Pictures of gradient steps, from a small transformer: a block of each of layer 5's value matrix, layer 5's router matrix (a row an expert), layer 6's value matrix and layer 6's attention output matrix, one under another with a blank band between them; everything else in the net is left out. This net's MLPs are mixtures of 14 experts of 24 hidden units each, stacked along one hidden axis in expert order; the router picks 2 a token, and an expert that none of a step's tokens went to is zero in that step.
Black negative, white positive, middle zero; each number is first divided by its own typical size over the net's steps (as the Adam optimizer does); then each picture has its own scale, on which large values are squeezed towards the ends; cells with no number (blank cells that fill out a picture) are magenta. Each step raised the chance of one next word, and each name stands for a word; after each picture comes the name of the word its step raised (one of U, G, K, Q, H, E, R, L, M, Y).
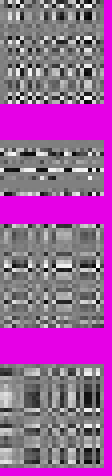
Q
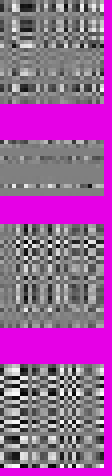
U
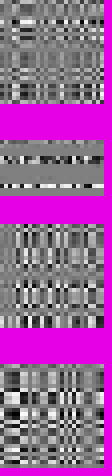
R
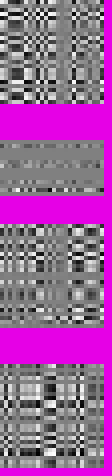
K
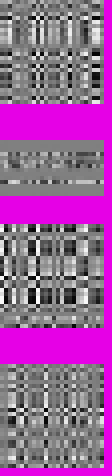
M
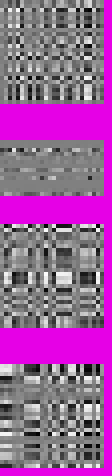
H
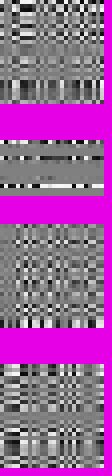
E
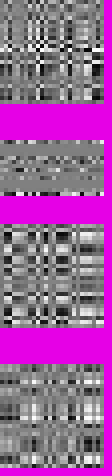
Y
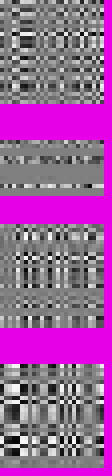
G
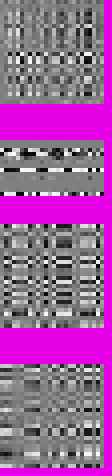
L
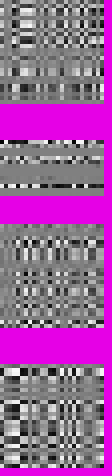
H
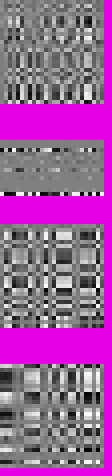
R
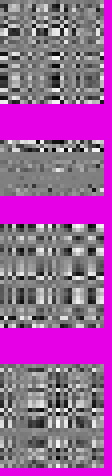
M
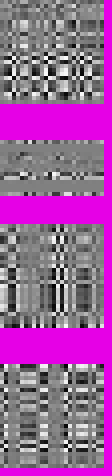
G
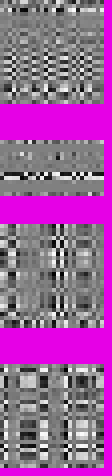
H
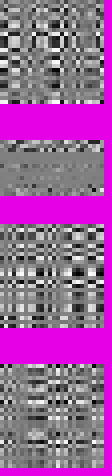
G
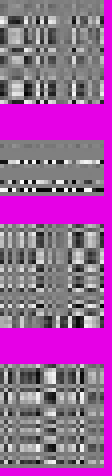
R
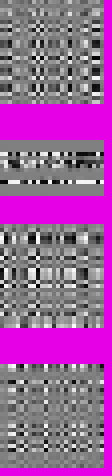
G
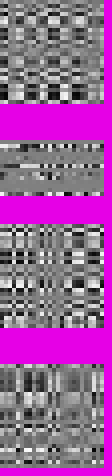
R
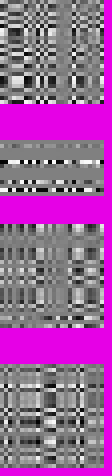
M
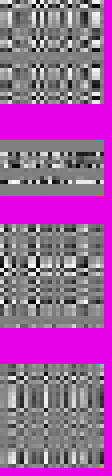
Q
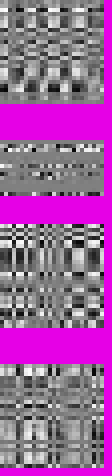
H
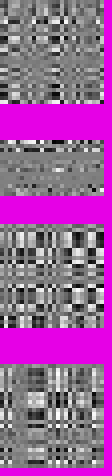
R
